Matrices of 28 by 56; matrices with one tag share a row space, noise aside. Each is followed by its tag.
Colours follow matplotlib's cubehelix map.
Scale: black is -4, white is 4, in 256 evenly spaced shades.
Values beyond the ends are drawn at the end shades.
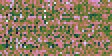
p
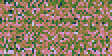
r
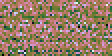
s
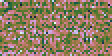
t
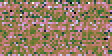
s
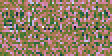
r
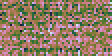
s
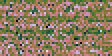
p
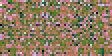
t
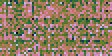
r
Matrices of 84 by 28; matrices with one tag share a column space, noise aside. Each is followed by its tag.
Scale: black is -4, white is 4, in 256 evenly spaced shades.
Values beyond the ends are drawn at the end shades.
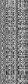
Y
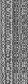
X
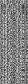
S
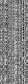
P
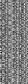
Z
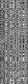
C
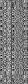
Y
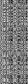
P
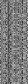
Z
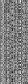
Z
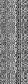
X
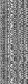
C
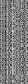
Y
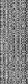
C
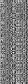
Z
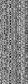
X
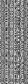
P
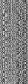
Z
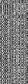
S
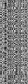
Y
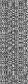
Y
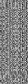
Y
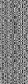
X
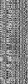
C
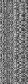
Z
